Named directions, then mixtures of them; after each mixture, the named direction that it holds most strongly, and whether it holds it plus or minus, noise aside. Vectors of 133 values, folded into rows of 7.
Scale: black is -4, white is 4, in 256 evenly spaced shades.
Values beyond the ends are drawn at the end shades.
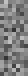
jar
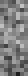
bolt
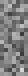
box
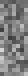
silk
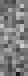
bolt, plus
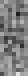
bolt, minus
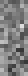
silk, plus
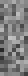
silk, minus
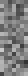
silk, plus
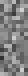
box, plus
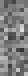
silk, plus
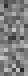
jar, minus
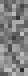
box, minus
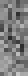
silk, plus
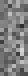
box, minus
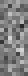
box, minus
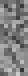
bolt, minus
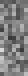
silk, plus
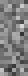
box, plus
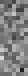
box, minus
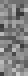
silk, plus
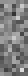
box, plus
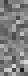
box, minus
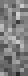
bolt, plus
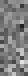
box, minus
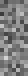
jar, minus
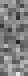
bolt, minus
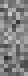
bolt, plus
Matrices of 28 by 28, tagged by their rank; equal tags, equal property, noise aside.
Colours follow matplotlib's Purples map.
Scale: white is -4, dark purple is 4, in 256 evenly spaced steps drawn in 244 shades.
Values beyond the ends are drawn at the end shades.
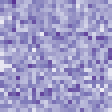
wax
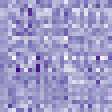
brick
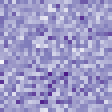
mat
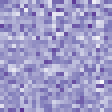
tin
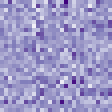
brick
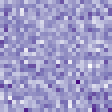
tin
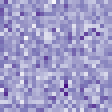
wax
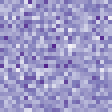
mat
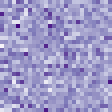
wax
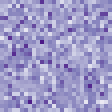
wax
